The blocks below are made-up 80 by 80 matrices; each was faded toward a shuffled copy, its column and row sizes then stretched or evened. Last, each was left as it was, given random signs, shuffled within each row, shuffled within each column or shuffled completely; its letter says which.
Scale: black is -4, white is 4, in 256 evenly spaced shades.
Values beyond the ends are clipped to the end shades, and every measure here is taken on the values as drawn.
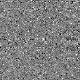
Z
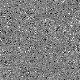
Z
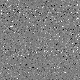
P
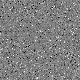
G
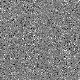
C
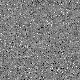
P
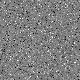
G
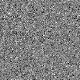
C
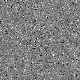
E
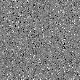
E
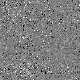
C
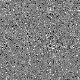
C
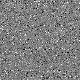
P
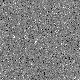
G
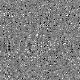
Z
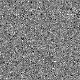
C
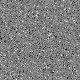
G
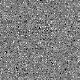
Z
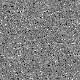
P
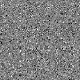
Z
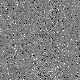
E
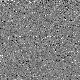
P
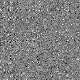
Z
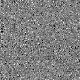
Z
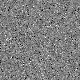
G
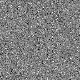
E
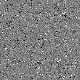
C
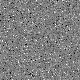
G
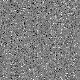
E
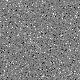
G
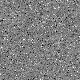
G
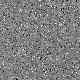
G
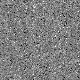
E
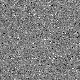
P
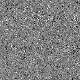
C
